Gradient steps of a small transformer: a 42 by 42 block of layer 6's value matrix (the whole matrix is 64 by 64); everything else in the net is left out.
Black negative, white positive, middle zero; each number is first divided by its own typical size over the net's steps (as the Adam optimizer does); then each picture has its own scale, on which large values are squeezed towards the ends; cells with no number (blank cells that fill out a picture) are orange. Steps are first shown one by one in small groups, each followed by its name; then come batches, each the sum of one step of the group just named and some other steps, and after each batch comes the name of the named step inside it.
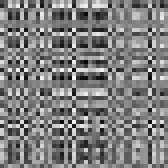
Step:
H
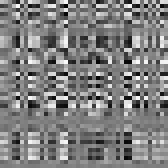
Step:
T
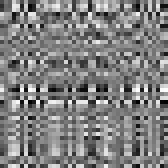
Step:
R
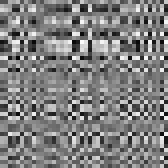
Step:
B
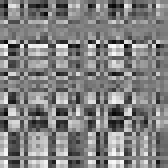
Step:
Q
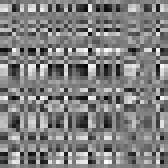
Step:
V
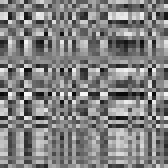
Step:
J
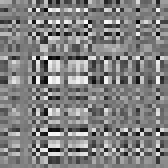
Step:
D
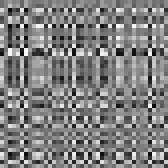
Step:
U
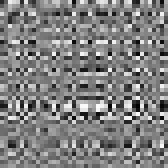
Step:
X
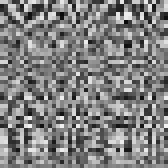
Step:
J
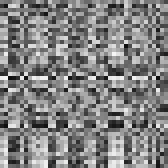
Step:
Q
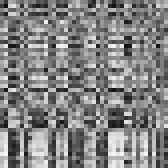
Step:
Q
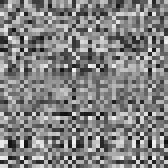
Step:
B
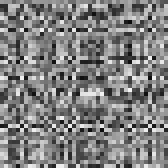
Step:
H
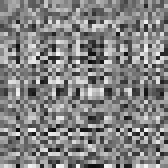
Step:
D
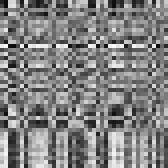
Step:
Q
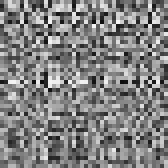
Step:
D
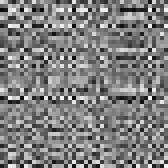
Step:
D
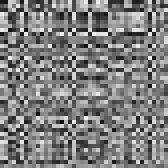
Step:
H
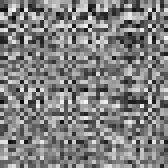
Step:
R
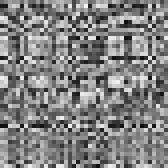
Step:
H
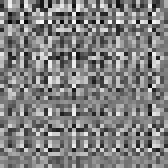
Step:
D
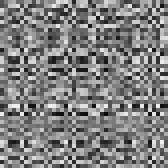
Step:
T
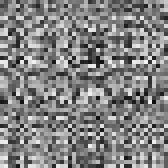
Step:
T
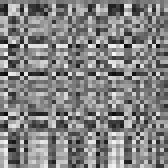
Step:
Q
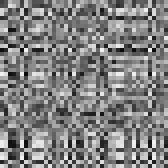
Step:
U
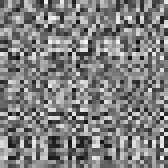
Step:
B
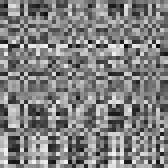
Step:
Q
